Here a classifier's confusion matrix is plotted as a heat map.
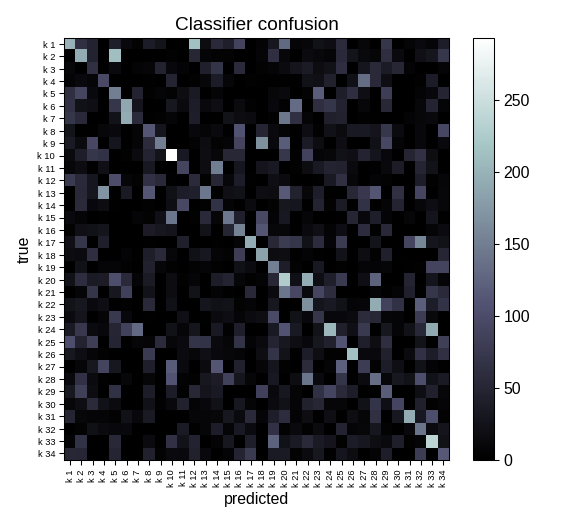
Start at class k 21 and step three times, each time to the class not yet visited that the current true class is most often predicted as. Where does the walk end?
k 28
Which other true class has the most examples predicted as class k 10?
k 15
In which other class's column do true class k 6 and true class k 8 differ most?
k 21
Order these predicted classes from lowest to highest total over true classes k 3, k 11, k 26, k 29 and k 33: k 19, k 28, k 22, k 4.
k 4, k 28, k 22, k 19
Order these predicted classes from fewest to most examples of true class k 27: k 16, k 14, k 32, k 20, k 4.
k 20, k 32, k 16, k 4, k 14
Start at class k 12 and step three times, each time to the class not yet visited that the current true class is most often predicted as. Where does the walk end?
k 19
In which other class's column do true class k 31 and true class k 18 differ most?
k 33
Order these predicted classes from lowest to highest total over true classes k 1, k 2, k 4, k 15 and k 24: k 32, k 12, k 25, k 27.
k 32, k 25, k 27, k 12
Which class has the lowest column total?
k 7
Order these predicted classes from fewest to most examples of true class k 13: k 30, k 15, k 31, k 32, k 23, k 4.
k 31, k 15, k 23, k 30, k 32, k 4
